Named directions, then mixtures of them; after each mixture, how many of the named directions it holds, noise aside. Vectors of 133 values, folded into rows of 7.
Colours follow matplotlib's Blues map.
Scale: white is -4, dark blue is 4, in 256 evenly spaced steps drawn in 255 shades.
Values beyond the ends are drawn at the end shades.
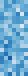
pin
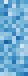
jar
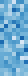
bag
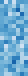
three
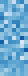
two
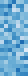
two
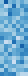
one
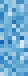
three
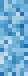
one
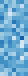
three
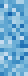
three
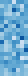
one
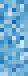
three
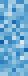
two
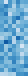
one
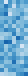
one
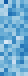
one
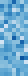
one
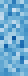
two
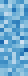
three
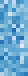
three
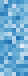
two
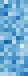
one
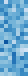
three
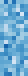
three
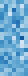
three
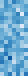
one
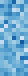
one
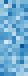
one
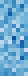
three
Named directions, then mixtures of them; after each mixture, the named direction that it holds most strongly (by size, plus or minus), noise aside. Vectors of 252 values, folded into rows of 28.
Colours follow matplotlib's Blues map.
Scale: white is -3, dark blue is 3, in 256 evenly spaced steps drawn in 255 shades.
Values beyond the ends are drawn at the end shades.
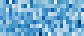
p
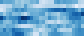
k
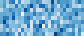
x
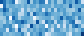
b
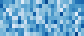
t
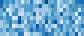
t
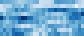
k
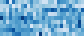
p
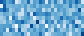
b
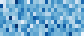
b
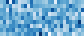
p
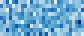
p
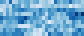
k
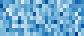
t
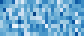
t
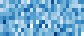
x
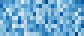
t
